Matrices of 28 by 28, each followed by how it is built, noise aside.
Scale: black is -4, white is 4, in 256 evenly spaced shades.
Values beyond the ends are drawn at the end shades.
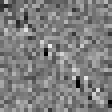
banded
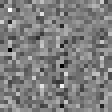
uneven columns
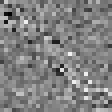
banded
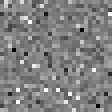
sparse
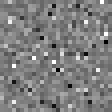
sparse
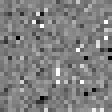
sparse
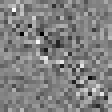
banded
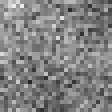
smooth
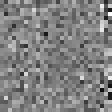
uneven columns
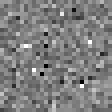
sparse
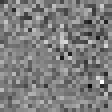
upper triangular
